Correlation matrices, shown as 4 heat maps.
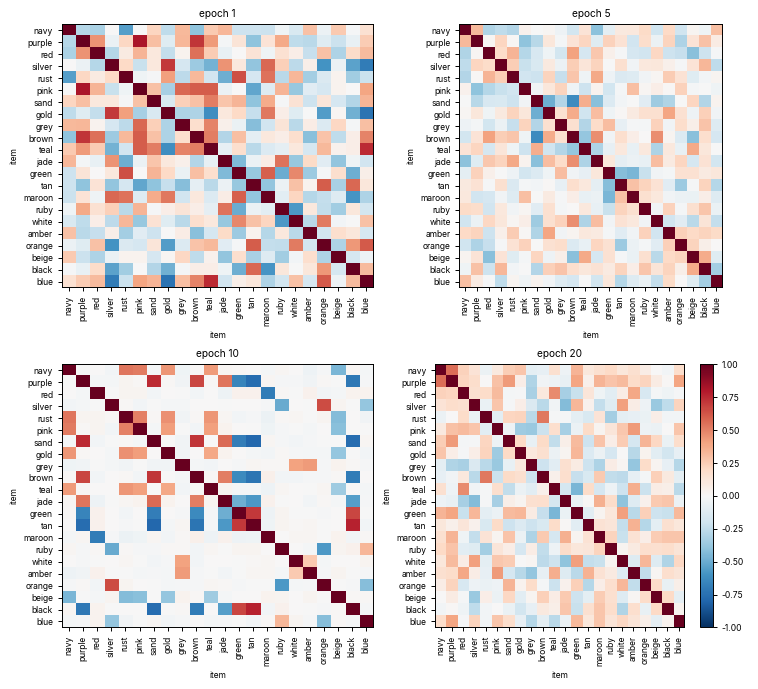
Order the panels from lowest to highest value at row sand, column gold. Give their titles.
epoch 5, epoch 1, epoch 10, epoch 20
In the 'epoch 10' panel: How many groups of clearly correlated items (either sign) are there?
5
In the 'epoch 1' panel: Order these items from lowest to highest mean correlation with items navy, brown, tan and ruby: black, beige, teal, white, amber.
beige, white, amber, teal, black
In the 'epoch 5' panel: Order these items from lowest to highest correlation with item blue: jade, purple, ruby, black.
black, jade, ruby, purple
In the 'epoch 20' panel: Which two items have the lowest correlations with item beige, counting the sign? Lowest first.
silver, green
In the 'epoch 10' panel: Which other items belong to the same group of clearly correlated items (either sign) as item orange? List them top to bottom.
silver, ruby, blue
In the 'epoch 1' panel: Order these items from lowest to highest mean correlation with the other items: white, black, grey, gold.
gold, black, white, grey
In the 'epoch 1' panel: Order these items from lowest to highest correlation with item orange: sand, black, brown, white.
sand, brown, black, white
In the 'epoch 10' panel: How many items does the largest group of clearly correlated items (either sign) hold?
7
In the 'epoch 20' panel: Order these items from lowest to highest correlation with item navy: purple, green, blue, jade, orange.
jade, orange, blue, green, purple
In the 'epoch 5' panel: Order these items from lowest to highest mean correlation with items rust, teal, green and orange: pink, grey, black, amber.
pink, grey, black, amber
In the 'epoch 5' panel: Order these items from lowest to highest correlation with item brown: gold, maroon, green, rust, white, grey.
green, maroon, grey, rust, gold, white
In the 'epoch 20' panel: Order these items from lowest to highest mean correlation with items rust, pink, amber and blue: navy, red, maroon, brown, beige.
beige, brown, navy, maroon, red
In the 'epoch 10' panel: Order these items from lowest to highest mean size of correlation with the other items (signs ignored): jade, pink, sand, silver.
silver, pink, jade, sand
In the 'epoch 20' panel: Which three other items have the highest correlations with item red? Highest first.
teal, amber, pink
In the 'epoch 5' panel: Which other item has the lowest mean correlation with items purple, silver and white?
sand
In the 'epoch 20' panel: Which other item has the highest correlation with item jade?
maroon
